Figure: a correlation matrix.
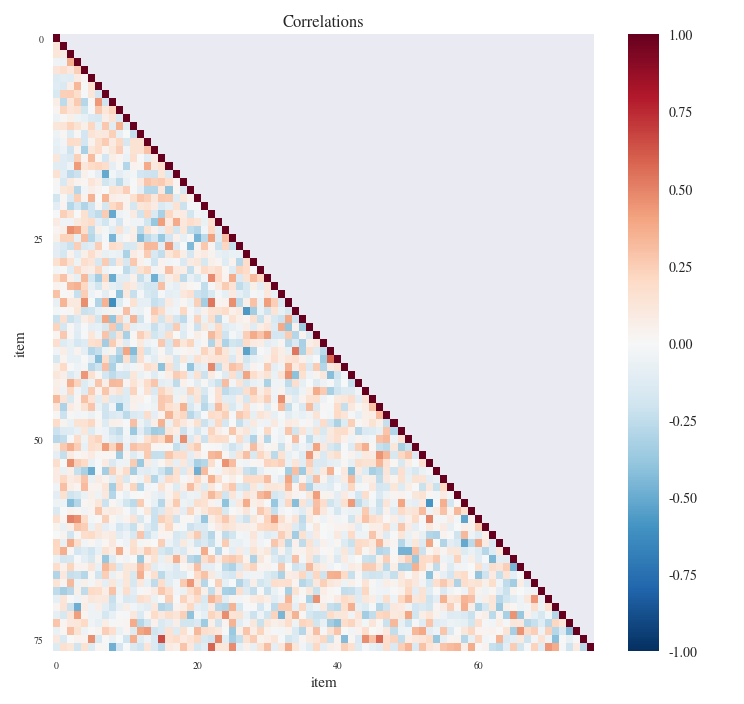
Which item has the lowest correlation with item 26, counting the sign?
19
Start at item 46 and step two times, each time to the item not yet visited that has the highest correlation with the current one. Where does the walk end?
15
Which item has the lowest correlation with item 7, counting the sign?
17
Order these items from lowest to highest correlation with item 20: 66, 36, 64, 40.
36, 64, 40, 66
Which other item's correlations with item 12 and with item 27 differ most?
39
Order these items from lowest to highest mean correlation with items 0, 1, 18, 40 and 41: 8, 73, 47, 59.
8, 59, 73, 47
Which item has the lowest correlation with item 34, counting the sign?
27
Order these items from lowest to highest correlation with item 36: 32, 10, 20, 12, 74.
20, 12, 74, 10, 32
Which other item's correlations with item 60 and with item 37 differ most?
58
